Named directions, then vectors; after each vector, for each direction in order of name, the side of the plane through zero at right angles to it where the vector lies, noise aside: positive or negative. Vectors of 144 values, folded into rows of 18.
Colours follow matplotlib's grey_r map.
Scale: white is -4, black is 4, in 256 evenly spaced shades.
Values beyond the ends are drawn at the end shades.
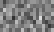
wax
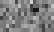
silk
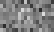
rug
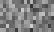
positive, positive, positive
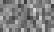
negative, negative, positive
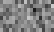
positive, positive, negative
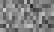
positive, positive, positive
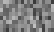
positive, positive, negative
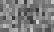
negative, positive, positive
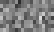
positive, negative, positive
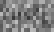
negative, positive, positive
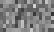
negative, positive, negative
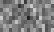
negative, negative, positive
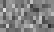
positive, positive, positive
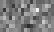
negative, negative, negative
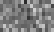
negative, negative, positive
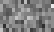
positive, positive, negative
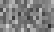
negative, positive, positive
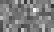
negative, negative, positive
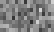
negative, positive, positive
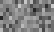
positive, positive, negative
